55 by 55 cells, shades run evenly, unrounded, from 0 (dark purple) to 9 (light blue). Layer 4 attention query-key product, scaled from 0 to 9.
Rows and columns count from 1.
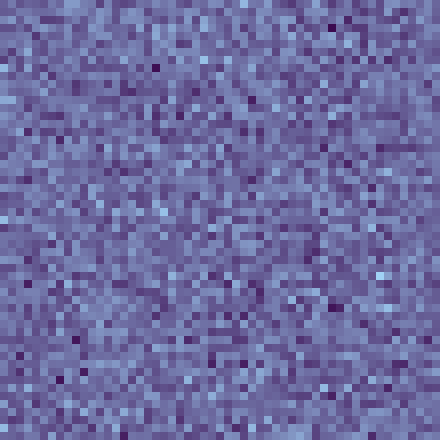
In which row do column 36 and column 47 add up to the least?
26
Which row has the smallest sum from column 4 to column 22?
17
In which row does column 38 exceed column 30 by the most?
54
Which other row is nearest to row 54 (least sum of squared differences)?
28
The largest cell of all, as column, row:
48, 35
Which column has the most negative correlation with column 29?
14
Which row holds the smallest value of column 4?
36
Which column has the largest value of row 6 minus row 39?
42
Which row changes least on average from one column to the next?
44
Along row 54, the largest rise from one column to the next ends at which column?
32
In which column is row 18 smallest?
8
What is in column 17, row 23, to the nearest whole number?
5
